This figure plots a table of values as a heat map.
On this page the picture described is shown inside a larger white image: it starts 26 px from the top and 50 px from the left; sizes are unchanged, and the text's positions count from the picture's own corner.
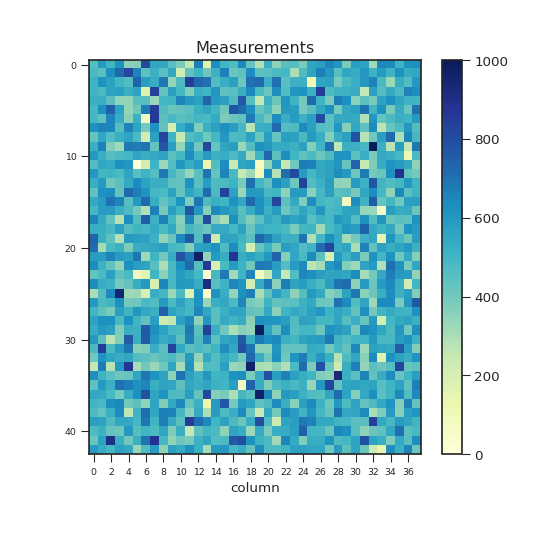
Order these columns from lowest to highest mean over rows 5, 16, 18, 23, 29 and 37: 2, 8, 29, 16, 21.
8, 16, 21, 29, 2
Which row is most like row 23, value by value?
11
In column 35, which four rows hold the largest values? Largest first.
12, 33, 31, 40
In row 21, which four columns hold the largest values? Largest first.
12, 16, 10, 21
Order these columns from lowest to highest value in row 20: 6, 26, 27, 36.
6, 36, 26, 27
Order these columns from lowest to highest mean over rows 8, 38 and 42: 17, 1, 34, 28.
1, 17, 28, 34
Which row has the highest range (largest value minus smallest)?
25
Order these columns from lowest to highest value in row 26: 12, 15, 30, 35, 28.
35, 30, 15, 12, 28
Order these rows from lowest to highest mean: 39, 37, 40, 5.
40, 37, 5, 39
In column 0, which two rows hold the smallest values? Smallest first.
33, 25
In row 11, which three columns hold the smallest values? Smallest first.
5, 19, 13
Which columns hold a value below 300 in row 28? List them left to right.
8, 9, 33
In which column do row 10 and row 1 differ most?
36
